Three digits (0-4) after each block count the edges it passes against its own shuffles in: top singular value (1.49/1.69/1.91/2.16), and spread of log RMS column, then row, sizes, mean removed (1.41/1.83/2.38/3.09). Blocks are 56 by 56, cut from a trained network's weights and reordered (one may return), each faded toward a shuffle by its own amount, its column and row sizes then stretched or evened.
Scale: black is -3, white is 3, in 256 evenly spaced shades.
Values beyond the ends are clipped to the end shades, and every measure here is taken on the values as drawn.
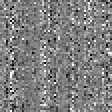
0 4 0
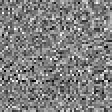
3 0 2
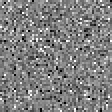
1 0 1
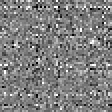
3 2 2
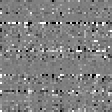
2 2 4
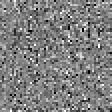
0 3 0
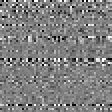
4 0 4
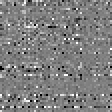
0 2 4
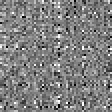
2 3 2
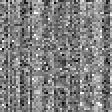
4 0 2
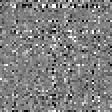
3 3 3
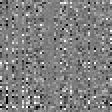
1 4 2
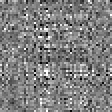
4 3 2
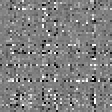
2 3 3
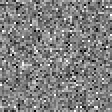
0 1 0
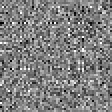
3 1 2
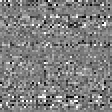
1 1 4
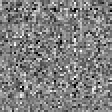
0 1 2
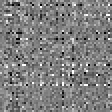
2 3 3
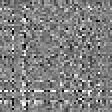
4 3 2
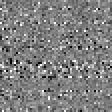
0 1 3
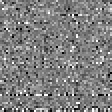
2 1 3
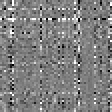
4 4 2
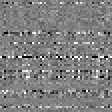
4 0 4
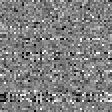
3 0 3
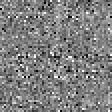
0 1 2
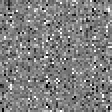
0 2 0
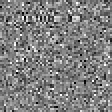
2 1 0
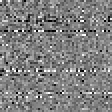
3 1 3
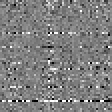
4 2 3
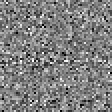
0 0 2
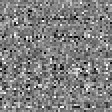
1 1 2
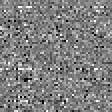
0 1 3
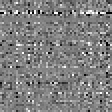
3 2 4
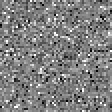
0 0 0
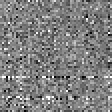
1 2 3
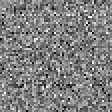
2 0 1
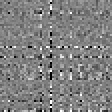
4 2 3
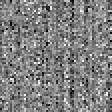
1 2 0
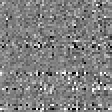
1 2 3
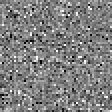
0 1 1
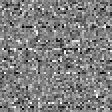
0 0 3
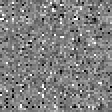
0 2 1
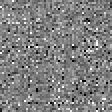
1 2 1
